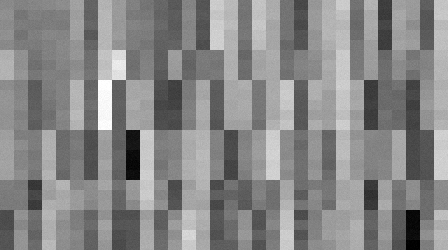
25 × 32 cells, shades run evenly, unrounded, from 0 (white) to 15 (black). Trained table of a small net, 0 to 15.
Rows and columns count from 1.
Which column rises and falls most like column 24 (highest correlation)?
17
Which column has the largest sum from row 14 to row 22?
10
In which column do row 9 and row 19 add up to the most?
27
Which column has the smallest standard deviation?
2
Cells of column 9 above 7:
17
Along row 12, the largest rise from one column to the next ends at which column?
9
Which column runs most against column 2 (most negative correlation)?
30
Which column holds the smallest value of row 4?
16
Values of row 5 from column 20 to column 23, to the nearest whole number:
5 9 10 6
